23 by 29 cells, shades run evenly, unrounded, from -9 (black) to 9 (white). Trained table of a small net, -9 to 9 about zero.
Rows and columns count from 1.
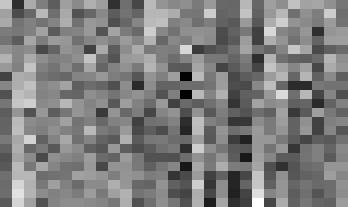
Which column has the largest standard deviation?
22
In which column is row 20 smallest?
20
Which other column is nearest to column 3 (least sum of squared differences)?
11
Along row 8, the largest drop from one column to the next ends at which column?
27
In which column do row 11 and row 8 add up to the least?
16
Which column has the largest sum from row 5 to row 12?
3
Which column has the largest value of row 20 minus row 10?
12
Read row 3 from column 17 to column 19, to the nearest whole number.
-1 0 -2
